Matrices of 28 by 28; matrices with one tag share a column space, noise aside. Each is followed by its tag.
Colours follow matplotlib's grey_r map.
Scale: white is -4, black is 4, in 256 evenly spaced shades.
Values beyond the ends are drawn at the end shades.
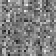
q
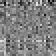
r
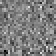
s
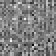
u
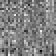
q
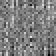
u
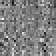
u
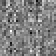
q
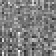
u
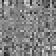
u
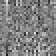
u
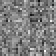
q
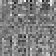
r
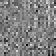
u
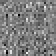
s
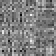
q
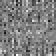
q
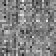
q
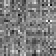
q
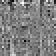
r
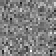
s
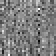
q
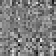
u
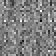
q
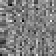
q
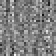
q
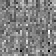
q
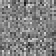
u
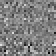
s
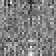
u
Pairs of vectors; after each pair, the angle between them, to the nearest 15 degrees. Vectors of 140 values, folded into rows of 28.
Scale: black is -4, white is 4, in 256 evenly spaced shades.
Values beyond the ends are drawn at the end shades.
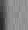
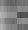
135 degrees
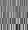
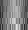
120 degrees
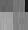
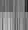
30 degrees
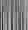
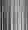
135 degrees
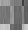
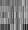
135 degrees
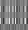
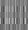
30 degrees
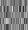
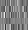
105 degrees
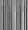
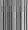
15 degrees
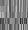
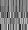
135 degrees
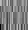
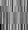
30 degrees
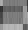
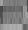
15 degrees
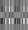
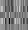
150 degrees
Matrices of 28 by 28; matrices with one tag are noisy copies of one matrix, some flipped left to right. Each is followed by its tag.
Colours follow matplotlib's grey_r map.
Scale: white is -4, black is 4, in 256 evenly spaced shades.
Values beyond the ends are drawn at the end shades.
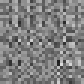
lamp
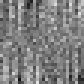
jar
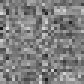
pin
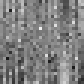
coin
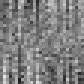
jar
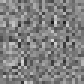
lamp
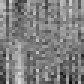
coin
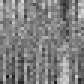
coin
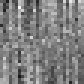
jar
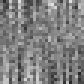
jar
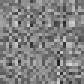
lamp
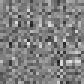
lamp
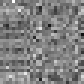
pin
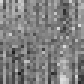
coin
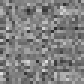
pin
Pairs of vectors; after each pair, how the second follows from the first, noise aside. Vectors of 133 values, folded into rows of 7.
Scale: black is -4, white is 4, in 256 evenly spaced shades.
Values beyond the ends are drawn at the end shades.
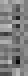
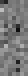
wrapped around, partly zeroed.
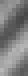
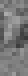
wrapped around, partly zeroed.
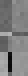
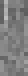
wrapped around, negated, shrunk.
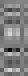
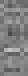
negated, shrunk.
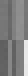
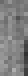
negated, shrunk.
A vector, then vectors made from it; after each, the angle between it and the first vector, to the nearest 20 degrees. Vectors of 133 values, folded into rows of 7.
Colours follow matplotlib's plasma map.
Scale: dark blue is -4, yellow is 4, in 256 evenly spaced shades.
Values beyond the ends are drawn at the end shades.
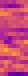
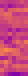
20 degrees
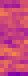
20 degrees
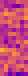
40 degrees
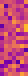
100 degrees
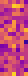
120 degrees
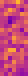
80 degrees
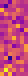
80 degrees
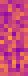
100 degrees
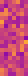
80 degrees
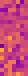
100 degrees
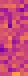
120 degrees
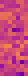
60 degrees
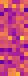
120 degrees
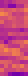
20 degrees
